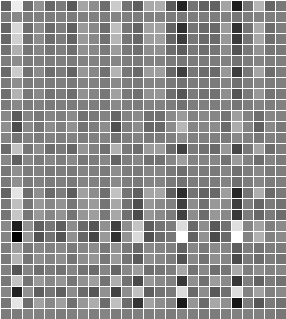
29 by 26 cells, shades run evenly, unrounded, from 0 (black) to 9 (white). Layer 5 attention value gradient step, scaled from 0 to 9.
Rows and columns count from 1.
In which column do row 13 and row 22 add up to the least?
2
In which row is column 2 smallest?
22
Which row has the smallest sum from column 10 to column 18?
28
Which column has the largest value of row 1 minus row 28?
24
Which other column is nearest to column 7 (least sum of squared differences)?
1
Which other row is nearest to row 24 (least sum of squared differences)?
19
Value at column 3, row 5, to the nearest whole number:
4
